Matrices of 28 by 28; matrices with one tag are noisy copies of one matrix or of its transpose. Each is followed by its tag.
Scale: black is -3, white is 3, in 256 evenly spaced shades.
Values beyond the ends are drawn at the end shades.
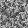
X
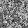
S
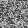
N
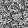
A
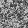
S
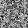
N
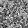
S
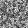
X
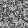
N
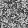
N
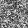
N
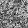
S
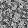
A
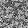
X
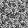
X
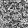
A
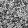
S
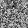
N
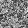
S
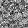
A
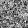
S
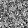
N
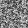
N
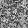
N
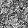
S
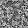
X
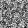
A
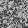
S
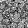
A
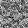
A
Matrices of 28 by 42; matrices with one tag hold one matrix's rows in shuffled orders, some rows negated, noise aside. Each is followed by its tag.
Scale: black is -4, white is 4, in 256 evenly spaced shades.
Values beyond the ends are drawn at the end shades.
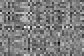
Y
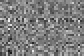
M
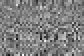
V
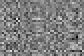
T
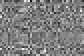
Y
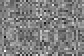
V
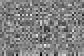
V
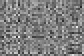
T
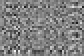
T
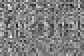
M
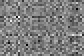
T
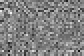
M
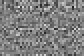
V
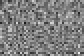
M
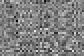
V
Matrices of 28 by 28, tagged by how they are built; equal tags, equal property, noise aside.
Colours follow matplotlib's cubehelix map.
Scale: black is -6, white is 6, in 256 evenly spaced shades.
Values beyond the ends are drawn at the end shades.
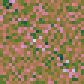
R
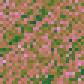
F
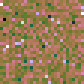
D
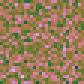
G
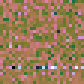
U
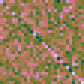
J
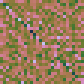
J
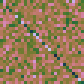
J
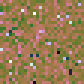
D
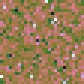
D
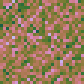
F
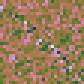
R
